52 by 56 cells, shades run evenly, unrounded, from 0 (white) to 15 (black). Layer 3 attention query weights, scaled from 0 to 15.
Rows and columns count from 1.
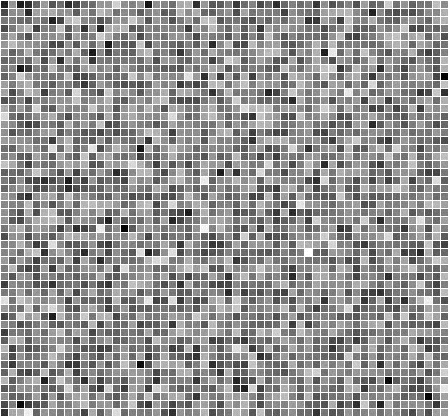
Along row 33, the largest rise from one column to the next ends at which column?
30
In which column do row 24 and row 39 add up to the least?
36
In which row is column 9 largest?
23
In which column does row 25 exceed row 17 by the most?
19
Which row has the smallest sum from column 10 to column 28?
26
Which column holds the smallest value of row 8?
29
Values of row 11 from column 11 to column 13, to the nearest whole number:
12 9 6
